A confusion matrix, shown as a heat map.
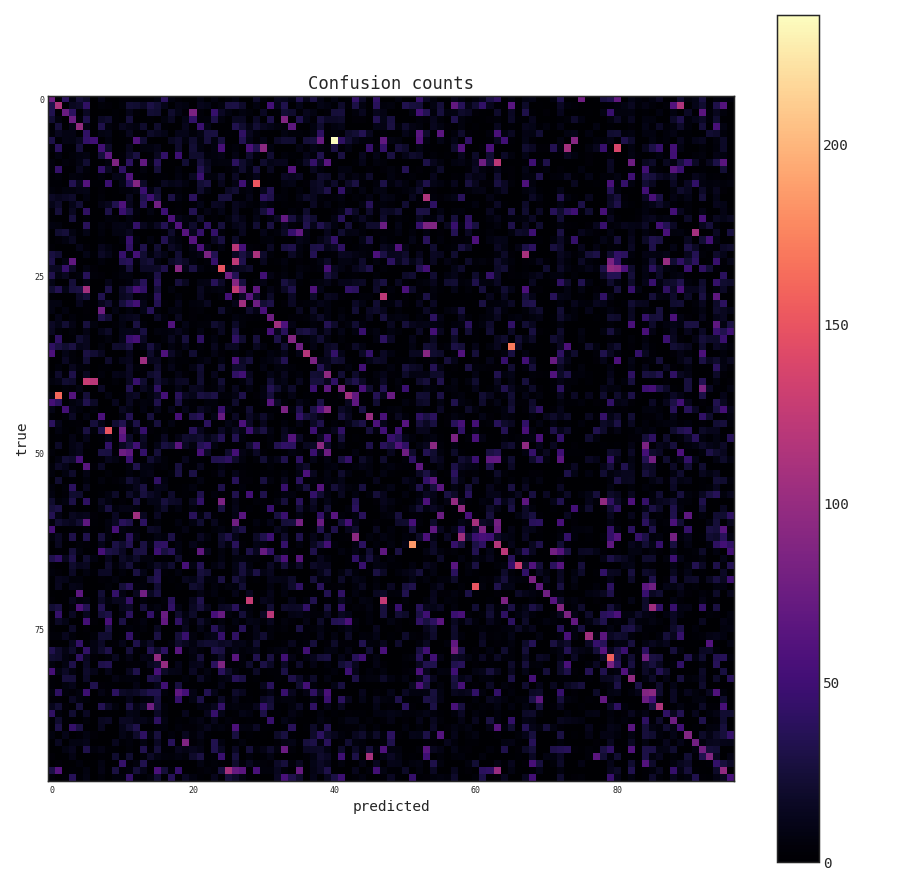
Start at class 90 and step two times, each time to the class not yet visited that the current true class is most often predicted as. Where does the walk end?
38
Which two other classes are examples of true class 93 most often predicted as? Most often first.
45, 77
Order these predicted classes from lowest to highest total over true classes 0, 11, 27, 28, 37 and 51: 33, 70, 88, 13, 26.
70, 88, 33, 13, 26
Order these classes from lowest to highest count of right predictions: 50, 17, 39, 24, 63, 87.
87, 17, 50, 39, 63, 24
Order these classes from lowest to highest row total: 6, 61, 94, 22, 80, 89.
94, 89, 61, 80, 22, 6
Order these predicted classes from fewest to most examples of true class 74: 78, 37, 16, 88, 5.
37, 88, 78, 5, 16
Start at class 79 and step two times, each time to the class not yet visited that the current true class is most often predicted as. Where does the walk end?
10
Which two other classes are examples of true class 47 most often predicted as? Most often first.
8, 10
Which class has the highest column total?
26
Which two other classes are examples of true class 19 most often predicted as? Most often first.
91, 35
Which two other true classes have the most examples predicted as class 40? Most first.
6, 59
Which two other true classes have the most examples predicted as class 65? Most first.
35, 1
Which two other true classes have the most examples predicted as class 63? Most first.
9, 95
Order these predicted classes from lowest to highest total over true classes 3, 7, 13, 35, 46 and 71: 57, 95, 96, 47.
96, 95, 57, 47
